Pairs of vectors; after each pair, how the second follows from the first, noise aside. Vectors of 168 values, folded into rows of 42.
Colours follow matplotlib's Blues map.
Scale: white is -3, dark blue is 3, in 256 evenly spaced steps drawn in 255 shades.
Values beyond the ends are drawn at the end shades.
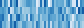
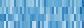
reversed, shrunk.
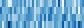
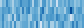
wrapped around, shrunk.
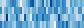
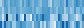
partly zeroed.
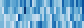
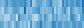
shrunk.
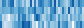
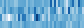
partly zeroed.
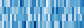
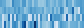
partly zeroed.
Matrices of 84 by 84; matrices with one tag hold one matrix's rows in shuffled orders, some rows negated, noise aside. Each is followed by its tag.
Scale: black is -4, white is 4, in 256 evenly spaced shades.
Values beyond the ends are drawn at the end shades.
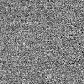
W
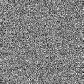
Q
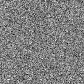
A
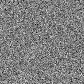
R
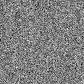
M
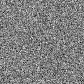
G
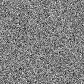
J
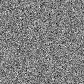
J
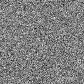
G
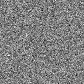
A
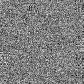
Q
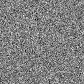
R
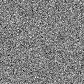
R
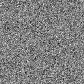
J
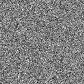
J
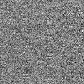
W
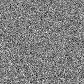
R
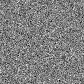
J
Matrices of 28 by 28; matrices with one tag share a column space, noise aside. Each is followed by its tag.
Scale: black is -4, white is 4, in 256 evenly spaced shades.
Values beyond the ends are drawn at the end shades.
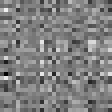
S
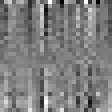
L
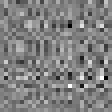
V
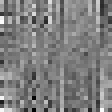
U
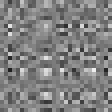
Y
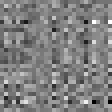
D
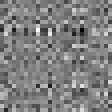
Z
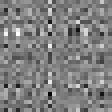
Z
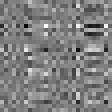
Y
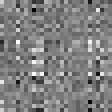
S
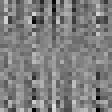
U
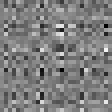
Y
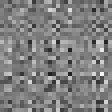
S
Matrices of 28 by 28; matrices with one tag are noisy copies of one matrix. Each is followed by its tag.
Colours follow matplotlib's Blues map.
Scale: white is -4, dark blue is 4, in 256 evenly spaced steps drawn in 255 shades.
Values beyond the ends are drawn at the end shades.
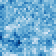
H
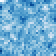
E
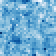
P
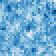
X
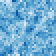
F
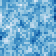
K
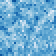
F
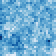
H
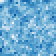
E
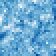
K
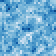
X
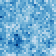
H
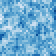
K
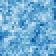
K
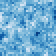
K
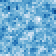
X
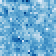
P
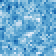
X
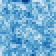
P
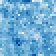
P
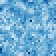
E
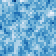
F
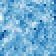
K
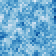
K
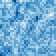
F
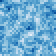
X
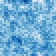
P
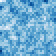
E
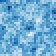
X
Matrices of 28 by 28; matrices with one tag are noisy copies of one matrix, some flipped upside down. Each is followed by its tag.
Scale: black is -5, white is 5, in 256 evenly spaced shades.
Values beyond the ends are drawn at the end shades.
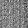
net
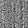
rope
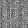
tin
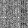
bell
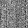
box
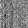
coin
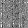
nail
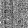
coin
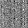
rope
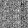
bell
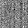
rope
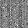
tin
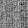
bell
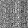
bell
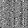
rope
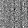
rope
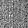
net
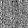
nail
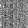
coin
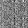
rope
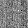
bell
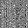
box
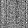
box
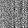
rope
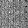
net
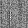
tin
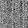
rope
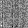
nail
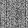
box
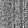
rope
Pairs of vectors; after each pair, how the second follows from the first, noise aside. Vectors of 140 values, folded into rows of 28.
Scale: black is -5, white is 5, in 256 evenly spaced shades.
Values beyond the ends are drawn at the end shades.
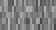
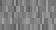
reversed, shrunk.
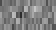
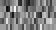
wrapped around, negated, scaled up.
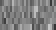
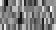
reversed, negated, scaled up.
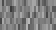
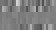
wrapped around, negated, partly zeroed.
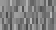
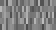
wrapped around, negated.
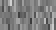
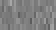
shrunk.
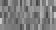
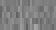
wrapped around, shrunk.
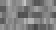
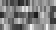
reversed, scaled up.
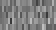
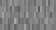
wrapped around, shrunk.
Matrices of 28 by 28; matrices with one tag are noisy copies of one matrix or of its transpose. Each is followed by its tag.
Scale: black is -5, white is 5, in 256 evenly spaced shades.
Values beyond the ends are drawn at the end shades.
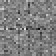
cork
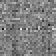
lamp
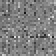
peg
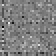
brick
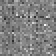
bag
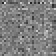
brick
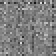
brick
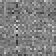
bag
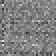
brick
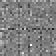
cork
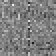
lamp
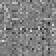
lamp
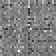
cork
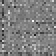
brick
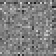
brick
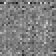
brick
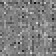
brick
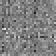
peg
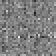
peg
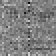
lamp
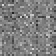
bag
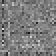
brick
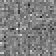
cork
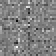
cork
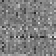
peg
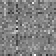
bag
